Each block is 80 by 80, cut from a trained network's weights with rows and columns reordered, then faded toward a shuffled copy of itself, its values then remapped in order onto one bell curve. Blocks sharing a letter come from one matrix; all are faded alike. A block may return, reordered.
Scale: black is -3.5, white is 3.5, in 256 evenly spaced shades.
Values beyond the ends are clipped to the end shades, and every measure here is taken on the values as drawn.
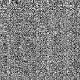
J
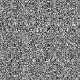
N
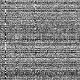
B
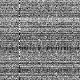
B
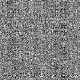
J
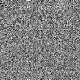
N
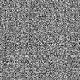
J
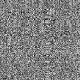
N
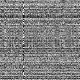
B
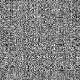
J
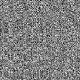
N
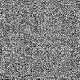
N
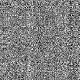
J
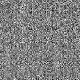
J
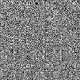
N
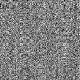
N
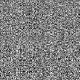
J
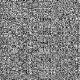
J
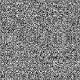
N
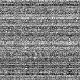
B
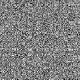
N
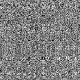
N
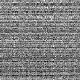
B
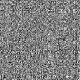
J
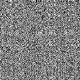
N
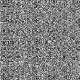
J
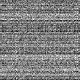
B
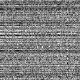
B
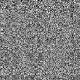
N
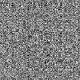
J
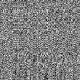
N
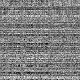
B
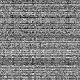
B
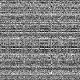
B
